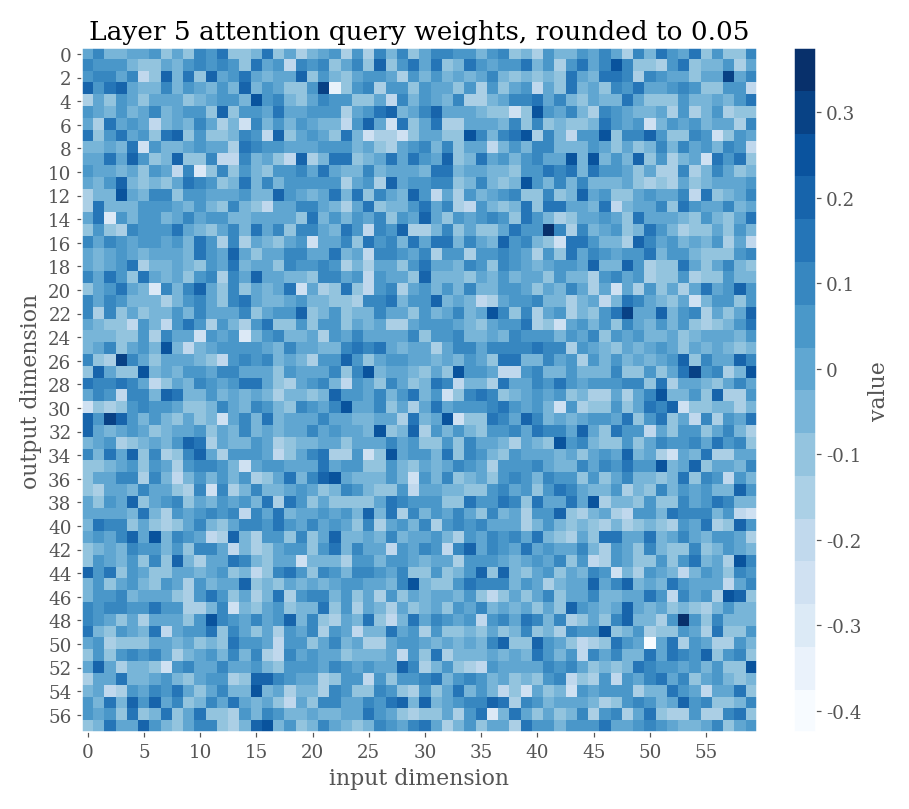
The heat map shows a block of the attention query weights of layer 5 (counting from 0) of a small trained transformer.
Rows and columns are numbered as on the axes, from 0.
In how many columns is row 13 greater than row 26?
28
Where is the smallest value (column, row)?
50, 50
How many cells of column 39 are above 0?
27
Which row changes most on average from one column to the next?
9
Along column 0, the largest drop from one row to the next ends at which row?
4
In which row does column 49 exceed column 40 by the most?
3
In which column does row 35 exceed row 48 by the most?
51
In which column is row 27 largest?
54
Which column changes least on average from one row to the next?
1
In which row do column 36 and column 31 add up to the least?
56
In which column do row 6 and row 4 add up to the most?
15
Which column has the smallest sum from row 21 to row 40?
46
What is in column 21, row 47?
0.15
